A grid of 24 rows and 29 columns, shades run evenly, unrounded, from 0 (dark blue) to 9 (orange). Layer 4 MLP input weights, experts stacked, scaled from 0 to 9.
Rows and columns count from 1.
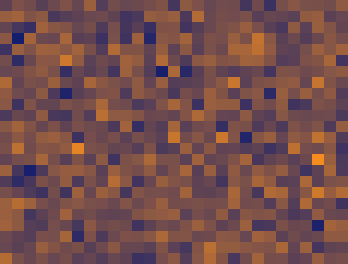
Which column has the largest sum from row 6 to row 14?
27
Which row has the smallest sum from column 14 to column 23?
7
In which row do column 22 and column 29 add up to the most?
5
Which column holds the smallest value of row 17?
2
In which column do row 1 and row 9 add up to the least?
23
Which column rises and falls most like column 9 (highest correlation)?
24
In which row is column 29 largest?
18
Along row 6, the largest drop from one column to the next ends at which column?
29
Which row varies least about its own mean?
1
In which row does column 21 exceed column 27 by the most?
21
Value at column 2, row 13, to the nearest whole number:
5
